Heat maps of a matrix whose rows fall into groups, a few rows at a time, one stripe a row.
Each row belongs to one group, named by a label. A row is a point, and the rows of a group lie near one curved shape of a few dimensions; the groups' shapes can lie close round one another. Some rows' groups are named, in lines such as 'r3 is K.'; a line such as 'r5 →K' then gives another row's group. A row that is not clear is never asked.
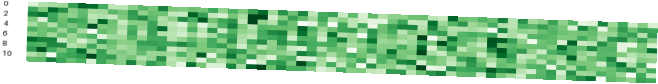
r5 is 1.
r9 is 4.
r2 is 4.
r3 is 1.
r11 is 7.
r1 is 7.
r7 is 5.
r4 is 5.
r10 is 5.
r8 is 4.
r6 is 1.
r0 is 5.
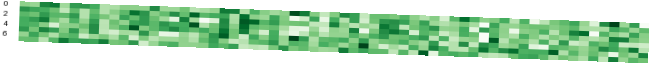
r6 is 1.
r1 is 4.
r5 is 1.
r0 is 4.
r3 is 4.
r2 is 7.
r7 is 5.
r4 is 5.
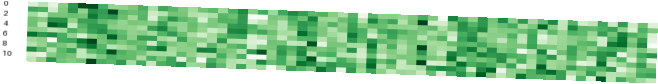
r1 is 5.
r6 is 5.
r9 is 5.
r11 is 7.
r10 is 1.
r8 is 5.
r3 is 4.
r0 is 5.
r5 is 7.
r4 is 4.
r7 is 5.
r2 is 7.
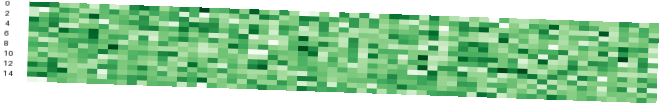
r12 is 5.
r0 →4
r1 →1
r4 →5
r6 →7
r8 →5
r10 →1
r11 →7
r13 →4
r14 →4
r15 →1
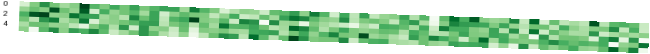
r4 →1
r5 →1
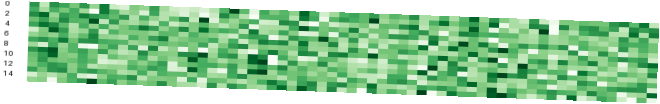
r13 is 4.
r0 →1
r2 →4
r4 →4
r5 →7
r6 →5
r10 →7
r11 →1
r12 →7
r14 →1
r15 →5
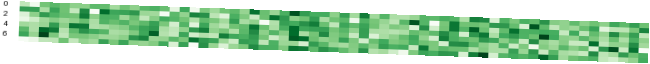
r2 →7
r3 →1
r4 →5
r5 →4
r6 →5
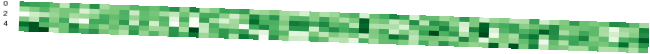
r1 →1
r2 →1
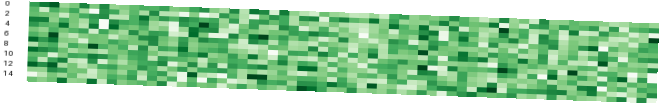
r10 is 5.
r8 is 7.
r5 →7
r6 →5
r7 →5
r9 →4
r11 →4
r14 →1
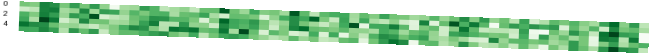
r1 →7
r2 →4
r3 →4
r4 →4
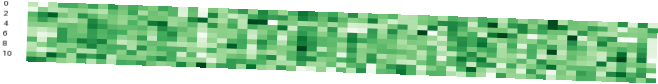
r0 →1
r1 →1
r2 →7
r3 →5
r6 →1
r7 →1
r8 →7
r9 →1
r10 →4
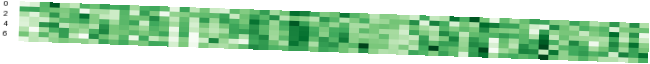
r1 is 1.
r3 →1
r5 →1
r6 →1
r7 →1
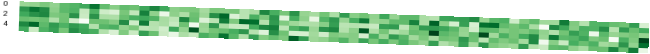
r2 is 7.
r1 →1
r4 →4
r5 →1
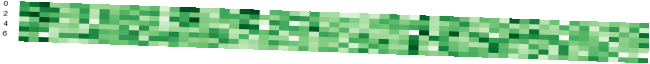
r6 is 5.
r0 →7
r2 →4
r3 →7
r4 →1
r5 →5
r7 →5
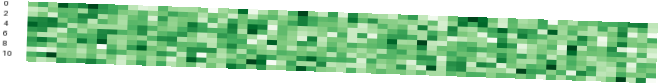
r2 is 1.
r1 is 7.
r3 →7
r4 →4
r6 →7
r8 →4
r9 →1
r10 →7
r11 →1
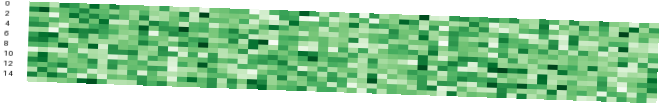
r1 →4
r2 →5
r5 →5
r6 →7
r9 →1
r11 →4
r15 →5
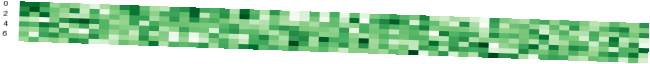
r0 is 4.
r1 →4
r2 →5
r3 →5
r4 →4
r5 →1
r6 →1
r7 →1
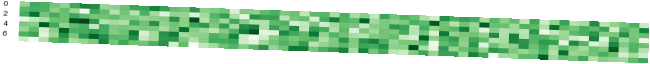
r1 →1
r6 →5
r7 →1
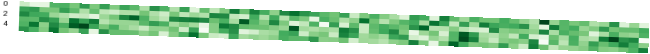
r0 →1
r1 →1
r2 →4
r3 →4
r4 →4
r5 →4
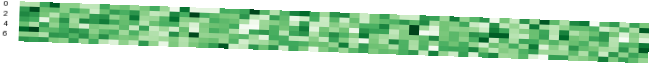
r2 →5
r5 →4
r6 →5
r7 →1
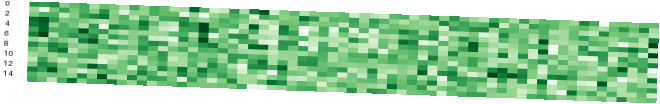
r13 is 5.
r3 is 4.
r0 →7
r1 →1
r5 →4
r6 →4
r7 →5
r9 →4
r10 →1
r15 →5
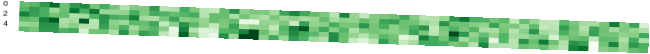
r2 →5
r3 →4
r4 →7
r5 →7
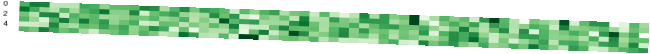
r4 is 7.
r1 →5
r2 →4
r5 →7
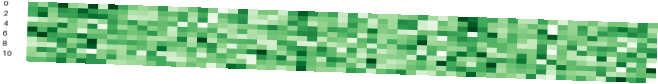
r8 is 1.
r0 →4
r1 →4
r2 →4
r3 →1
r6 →4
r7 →7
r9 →1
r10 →5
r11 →4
